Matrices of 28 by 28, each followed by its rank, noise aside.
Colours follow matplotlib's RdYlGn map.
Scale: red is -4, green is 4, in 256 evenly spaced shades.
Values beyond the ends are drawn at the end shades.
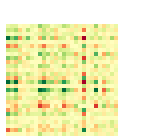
two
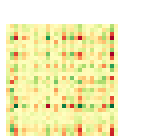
two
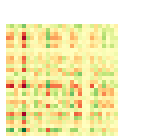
two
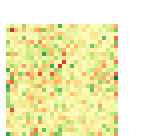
six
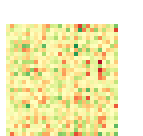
four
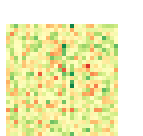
six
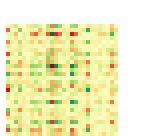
two
